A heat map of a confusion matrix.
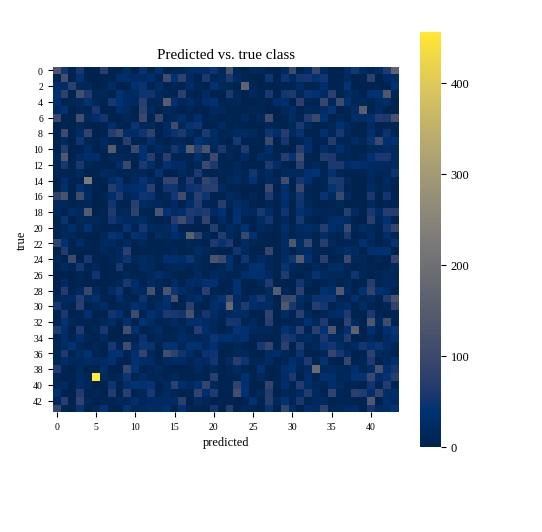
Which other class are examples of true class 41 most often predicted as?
23
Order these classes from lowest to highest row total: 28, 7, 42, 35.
7, 42, 35, 28
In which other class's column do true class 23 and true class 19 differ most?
16
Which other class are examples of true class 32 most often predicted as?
40
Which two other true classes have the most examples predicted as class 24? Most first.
2, 21
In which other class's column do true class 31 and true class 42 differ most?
17
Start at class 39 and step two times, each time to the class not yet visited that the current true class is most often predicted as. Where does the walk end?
11
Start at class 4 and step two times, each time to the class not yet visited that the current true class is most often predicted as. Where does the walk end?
29
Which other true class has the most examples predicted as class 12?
28
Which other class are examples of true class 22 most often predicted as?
30
